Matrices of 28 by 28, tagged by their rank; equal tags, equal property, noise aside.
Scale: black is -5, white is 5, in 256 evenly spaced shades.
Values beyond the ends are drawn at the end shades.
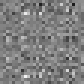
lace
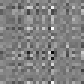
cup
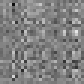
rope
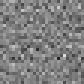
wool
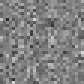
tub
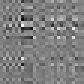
cup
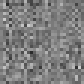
lace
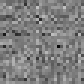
tub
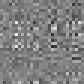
lace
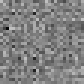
tub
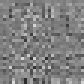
lace
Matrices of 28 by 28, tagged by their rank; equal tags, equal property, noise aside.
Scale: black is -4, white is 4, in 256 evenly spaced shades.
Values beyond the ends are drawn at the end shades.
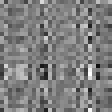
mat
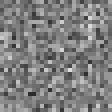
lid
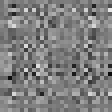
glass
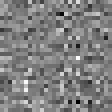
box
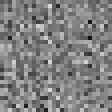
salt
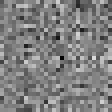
box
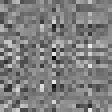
glass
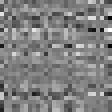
glass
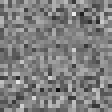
salt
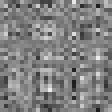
glass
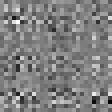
glass
